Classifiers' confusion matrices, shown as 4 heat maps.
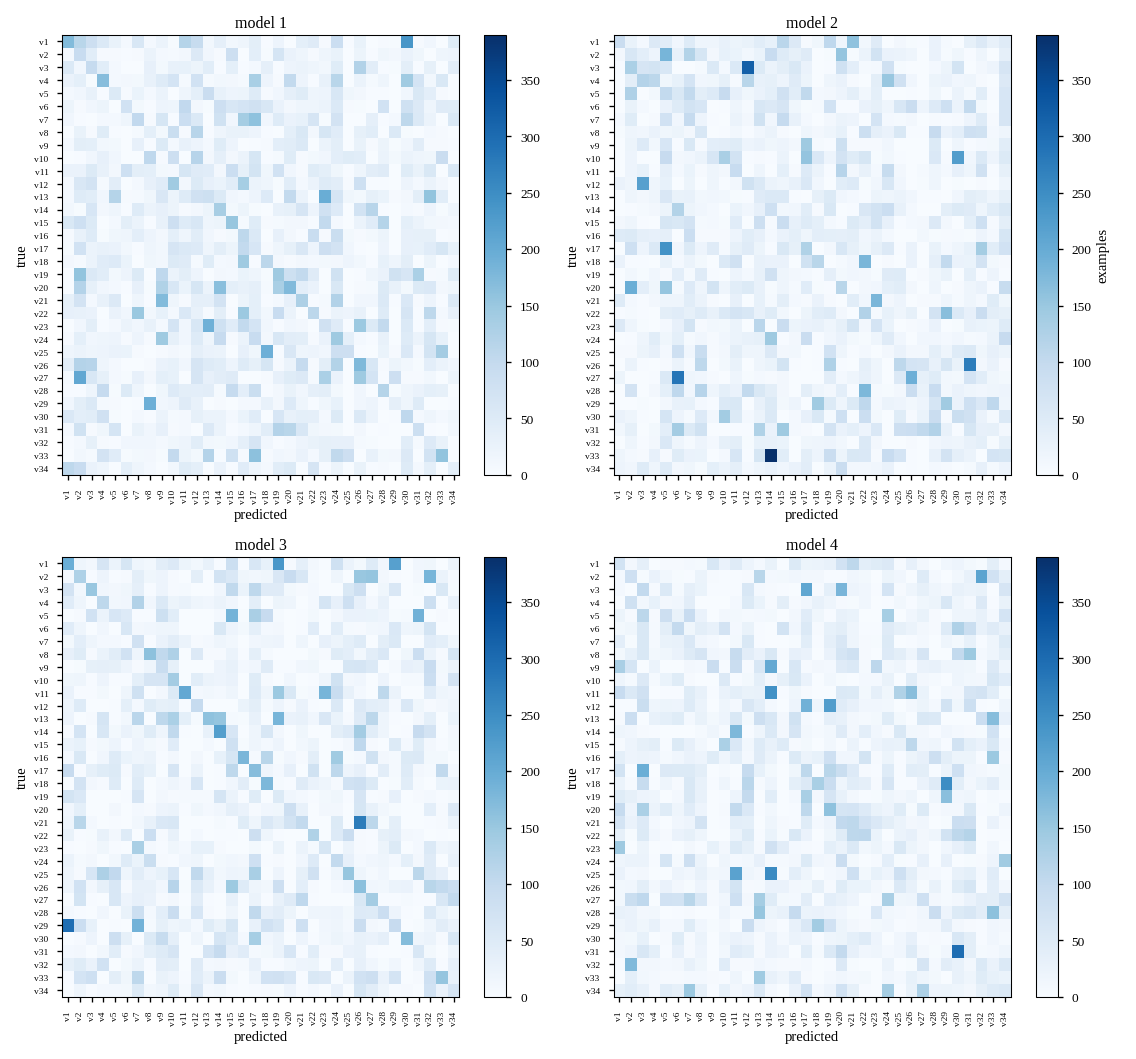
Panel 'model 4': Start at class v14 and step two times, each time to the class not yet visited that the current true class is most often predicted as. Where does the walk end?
v26
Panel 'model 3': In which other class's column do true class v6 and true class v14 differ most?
v26
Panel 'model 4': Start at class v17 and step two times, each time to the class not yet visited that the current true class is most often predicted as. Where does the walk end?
v20
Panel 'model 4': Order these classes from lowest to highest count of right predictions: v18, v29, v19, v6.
v29, v19, v6, v18
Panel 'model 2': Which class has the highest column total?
v5
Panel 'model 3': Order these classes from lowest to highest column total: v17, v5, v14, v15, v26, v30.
v30, v5, v14, v15, v17, v26
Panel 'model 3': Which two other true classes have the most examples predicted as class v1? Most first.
v29, v17
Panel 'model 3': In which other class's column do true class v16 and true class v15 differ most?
v24
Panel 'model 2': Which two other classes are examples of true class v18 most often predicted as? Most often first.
v22, v29
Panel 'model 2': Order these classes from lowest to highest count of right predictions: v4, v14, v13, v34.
v34, v13, v14, v4
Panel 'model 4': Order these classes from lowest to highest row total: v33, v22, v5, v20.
v33, v5, v22, v20
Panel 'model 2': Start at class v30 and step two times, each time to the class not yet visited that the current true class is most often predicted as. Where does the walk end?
v17
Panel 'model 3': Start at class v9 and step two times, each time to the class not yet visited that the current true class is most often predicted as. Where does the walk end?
v4
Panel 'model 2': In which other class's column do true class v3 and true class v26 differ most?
v12
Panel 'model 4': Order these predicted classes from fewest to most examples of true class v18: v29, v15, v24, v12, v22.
v15, v22, v24, v12, v29
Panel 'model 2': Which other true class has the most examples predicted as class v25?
v26
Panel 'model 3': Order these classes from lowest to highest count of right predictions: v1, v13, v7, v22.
v7, v22, v13, v1
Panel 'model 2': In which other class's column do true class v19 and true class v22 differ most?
v29
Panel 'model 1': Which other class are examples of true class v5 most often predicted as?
v13
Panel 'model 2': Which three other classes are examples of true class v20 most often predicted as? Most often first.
v2, v5, v34
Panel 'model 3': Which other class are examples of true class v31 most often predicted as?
v14
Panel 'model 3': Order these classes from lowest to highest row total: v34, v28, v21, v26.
v34, v28, v21, v26
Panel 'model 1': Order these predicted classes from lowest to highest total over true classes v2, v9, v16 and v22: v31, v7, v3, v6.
v6, v31, v3, v7
